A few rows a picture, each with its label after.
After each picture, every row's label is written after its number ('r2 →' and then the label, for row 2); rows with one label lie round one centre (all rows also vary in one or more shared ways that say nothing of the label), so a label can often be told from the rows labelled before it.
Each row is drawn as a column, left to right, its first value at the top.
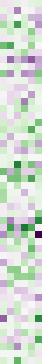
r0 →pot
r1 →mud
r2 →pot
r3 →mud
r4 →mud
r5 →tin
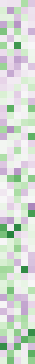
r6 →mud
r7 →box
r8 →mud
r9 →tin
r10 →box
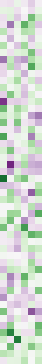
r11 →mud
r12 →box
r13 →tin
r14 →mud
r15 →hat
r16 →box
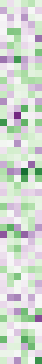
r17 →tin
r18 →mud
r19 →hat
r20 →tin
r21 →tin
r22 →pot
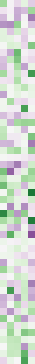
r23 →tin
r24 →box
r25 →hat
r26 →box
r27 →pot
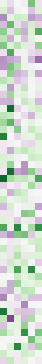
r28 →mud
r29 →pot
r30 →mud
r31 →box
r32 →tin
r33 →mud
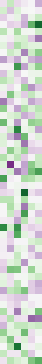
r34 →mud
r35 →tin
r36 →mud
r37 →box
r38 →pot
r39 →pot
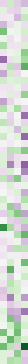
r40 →mud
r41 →tin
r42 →box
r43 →hat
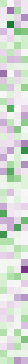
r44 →box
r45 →pot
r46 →mud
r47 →hat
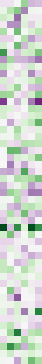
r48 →mud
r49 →box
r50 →mud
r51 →tin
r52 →mud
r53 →mud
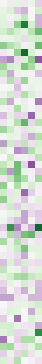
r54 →pot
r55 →mud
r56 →pot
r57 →hat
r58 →hat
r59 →mud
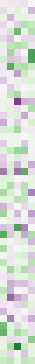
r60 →box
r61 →pot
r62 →mud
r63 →pot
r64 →hat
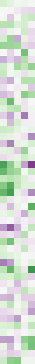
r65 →pot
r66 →pot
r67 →pot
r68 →hat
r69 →tin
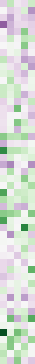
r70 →box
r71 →tin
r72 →box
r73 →mud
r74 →tin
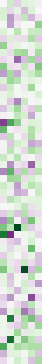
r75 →mud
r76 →tin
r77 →mud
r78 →tin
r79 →hat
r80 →pot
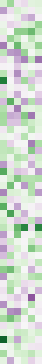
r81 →tin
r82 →tin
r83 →mud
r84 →mud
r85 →hat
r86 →mud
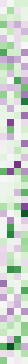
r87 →pot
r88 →mud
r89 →tin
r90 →box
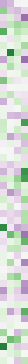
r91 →mud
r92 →hat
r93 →hat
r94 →pot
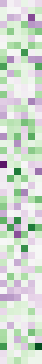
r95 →hat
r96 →mud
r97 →pot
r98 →hat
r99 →mud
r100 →mud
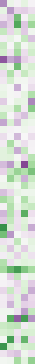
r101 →mud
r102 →tin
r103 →pot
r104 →tin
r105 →pot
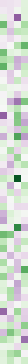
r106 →hat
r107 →box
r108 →mud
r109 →pot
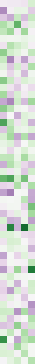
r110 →hat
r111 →mud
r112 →pot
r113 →mud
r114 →tin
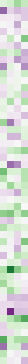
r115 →tin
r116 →tin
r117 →tin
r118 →tin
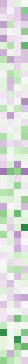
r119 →box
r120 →pot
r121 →tin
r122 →mud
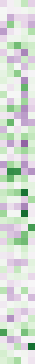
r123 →box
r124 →pot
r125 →pot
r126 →box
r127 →mud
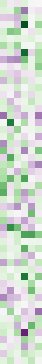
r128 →pot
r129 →mud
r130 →mud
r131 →hat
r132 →box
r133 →hat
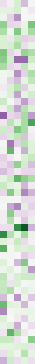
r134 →hat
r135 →box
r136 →mud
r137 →mud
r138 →hat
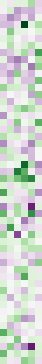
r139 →box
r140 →mud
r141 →tin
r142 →pot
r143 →box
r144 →hat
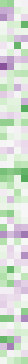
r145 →tin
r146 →tin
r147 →pot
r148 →pot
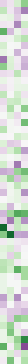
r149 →mud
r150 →box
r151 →tin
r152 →tin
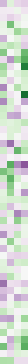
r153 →pot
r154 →pot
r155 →hat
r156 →hat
